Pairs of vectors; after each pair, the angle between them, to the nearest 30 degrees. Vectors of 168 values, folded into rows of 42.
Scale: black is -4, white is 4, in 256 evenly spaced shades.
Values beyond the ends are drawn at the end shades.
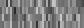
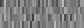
120 degrees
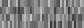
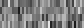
30 degrees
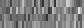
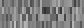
90 degrees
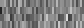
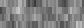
60 degrees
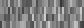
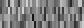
150 degrees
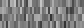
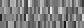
30 degrees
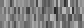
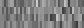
150 degrees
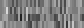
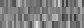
90 degrees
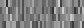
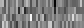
90 degrees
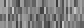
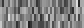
90 degrees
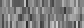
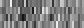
60 degrees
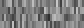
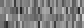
90 degrees
